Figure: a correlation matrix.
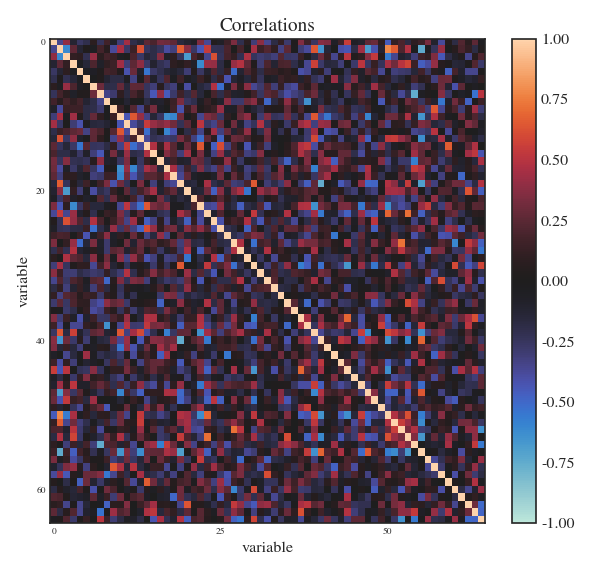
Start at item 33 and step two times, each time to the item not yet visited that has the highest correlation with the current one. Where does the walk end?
62
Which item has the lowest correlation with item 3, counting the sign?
22
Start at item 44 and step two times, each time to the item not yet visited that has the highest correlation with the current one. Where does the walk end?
63
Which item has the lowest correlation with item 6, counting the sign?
25
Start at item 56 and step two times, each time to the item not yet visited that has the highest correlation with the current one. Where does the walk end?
14
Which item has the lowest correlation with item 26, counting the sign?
42
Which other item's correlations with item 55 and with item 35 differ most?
53
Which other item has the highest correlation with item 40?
55
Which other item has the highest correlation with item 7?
64
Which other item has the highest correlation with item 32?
58
